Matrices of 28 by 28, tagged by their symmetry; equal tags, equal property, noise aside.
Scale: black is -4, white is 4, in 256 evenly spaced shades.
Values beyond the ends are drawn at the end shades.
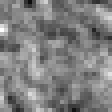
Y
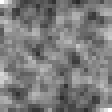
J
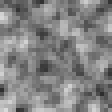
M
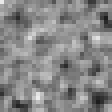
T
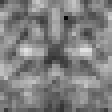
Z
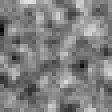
Y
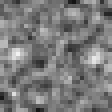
J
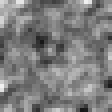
T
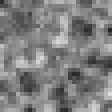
T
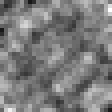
T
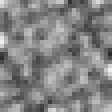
J
